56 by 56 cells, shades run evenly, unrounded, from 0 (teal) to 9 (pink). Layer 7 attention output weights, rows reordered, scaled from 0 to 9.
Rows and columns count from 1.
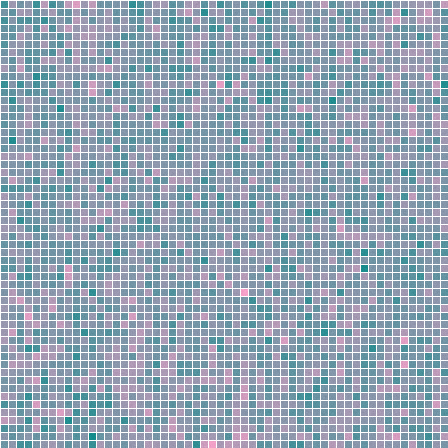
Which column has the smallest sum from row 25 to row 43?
39
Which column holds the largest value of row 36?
29
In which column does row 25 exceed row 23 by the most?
52
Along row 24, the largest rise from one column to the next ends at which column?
14
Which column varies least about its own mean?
47
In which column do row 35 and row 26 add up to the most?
9
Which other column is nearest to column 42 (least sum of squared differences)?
7
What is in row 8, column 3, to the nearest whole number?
6
